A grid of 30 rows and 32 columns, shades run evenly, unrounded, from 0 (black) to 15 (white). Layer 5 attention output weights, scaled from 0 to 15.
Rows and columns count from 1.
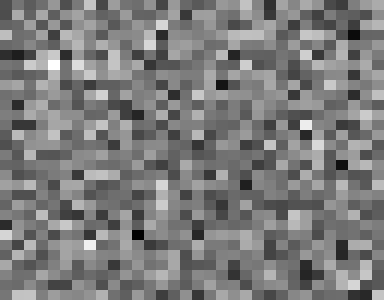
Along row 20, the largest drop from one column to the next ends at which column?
16
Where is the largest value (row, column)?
7, 5
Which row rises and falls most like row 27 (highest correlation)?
28
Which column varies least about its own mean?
24
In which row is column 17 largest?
10
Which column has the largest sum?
8
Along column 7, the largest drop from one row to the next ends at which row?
22
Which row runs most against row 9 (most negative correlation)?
18
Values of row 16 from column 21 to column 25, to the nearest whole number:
6 7 5 7 8
